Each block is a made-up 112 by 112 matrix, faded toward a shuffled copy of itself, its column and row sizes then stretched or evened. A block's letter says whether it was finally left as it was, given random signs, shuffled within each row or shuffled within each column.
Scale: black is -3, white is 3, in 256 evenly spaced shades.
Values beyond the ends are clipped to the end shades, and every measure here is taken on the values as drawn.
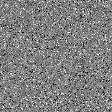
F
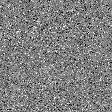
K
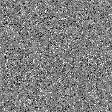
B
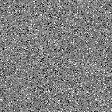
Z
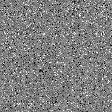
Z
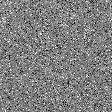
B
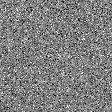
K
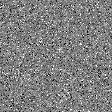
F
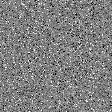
B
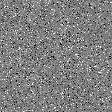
B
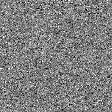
K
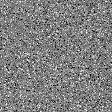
B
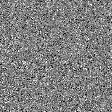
F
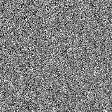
B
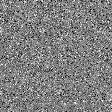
K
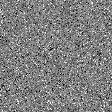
B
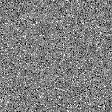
Z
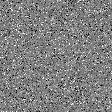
K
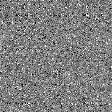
Z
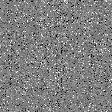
Z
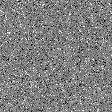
K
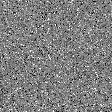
K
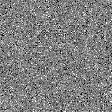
Z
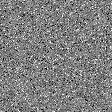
K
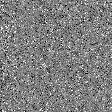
B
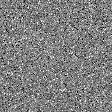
B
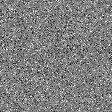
K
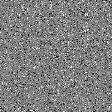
Z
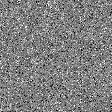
B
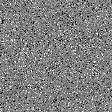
K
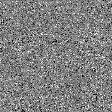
F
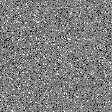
F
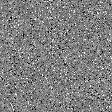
B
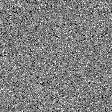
K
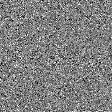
F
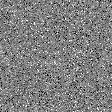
B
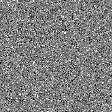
Z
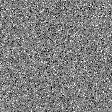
K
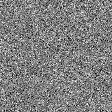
K
